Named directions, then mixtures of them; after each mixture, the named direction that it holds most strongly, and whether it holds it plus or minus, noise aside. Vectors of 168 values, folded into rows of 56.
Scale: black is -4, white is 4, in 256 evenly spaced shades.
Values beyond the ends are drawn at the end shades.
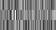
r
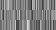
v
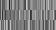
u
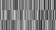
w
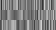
w, minus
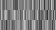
w, plus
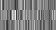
r, plus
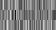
r, minus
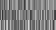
u, plus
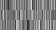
v, minus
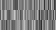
w, plus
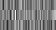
r, plus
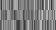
w, minus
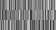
u, plus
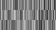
w, plus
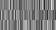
r, minus
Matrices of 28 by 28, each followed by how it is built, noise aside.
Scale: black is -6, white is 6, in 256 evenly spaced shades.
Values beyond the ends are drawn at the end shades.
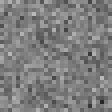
repeating rows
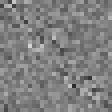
banded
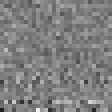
uneven rows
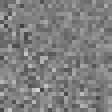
lower triangular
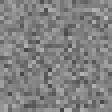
noise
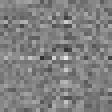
low rank
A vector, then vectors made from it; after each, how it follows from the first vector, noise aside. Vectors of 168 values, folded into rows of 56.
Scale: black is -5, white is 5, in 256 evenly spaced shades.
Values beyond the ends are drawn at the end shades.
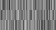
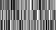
reversed, scaled up.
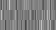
negated, partly zeroed.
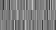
partly zeroed.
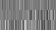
partly zeroed.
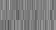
negated, shrunk.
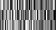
wrapped around, negated, scaled up.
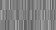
negated, shrunk.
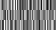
reversed, negated, scaled up.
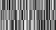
scaled up.
